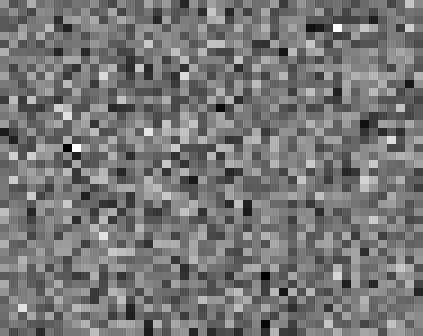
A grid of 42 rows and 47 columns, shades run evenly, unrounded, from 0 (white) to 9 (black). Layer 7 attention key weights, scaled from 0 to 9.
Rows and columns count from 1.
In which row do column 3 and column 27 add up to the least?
39
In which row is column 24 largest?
42
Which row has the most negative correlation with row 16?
23
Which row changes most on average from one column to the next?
10
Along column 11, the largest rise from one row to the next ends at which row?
24
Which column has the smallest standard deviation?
34
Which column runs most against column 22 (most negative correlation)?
41
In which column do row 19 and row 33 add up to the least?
9
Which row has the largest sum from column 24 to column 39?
14
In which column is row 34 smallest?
45
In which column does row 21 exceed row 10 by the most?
21
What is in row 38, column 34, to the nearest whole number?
4
